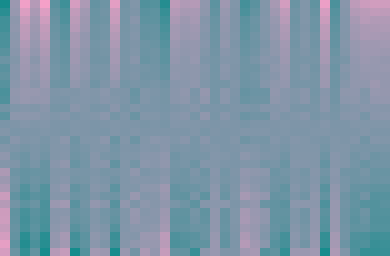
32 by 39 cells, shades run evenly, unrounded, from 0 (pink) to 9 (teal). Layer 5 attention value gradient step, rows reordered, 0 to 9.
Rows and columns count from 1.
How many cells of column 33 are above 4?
21
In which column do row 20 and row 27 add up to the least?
1
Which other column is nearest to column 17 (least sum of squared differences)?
7
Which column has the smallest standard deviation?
24
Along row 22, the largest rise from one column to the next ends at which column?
2
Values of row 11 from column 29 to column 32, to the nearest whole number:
4 5 5 5
